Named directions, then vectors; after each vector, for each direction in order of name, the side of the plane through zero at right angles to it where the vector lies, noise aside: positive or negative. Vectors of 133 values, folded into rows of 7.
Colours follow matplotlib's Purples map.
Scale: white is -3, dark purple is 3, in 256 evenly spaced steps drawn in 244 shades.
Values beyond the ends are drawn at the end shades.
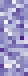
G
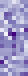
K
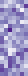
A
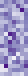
negative, negative, positive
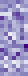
positive, positive, negative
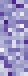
negative, negative, negative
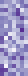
positive, positive, negative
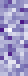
negative, positive, negative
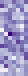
negative, negative, positive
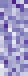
negative, negative, negative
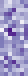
positive, negative, positive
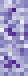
positive, negative, positive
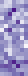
positive, negative, positive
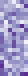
positive, positive, positive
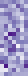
negative, negative, positive
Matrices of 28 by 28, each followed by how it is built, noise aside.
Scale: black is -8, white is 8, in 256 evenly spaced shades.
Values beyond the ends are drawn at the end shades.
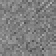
Hankel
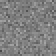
repeating columns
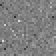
sparse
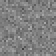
repeating rows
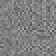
low rank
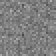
repeating rows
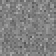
repeating columns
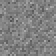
Hankel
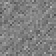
Hankel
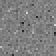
sparse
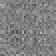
low rank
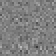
low rank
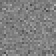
low rank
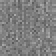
blocks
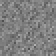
Hankel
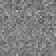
repeating columns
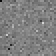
sparse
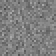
repeating rows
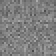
blocks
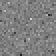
sparse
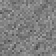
Hankel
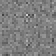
low rank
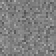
repeating rows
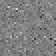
sparse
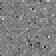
sparse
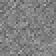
Hankel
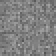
blocks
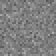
repeating columns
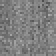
blocks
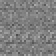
repeating columns
